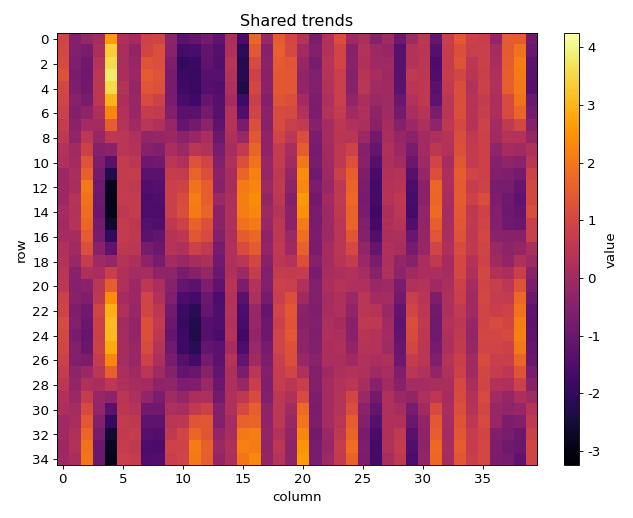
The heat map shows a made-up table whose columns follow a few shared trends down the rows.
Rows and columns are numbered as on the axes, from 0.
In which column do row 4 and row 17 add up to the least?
13
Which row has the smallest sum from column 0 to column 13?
24
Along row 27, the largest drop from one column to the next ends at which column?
39
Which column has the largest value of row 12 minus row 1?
15
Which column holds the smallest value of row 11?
4
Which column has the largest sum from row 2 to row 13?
16
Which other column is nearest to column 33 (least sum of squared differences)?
35
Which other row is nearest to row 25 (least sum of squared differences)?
22
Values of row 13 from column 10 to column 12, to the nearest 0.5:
1 2 1.5
